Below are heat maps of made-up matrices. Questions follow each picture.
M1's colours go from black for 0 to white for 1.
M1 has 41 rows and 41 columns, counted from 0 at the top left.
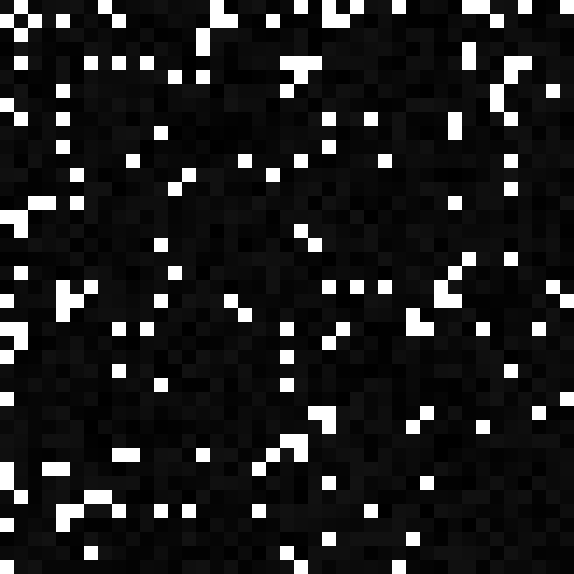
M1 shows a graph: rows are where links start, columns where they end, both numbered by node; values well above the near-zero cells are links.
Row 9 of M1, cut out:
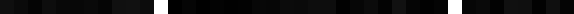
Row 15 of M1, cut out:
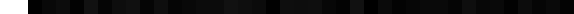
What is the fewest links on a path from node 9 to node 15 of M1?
4
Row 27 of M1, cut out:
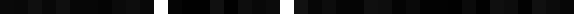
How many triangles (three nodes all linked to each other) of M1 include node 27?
0
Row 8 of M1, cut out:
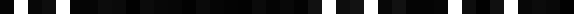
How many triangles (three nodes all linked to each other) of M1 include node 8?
4
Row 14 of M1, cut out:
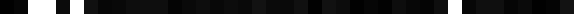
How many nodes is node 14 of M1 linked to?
4
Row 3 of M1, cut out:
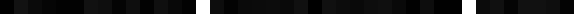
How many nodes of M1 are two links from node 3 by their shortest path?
6
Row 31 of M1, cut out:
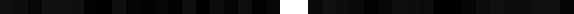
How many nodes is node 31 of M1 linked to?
2
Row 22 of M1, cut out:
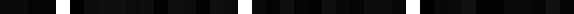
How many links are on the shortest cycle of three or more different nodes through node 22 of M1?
5
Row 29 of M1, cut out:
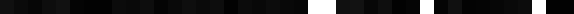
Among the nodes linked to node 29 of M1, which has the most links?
node 23
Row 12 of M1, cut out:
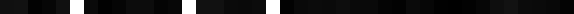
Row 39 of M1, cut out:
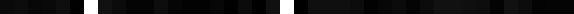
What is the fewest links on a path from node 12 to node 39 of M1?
5
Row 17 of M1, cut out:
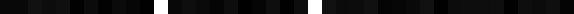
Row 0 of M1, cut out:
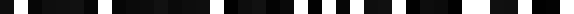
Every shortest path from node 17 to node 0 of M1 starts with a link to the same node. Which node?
node 11
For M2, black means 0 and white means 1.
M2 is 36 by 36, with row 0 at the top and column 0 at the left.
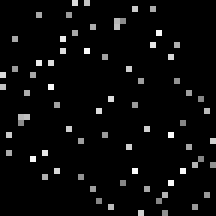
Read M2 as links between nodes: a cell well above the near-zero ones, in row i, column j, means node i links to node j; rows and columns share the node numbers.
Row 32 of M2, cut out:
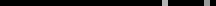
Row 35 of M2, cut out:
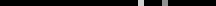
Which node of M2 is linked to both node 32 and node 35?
node 27
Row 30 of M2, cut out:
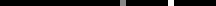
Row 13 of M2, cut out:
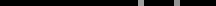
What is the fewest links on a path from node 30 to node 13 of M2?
7
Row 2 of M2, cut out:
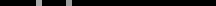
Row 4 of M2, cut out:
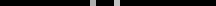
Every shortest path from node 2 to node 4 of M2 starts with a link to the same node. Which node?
node 11
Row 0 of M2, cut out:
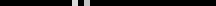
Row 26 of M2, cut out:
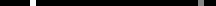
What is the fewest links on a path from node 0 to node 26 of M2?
3
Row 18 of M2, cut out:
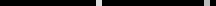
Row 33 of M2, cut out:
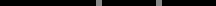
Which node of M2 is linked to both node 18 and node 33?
node 16
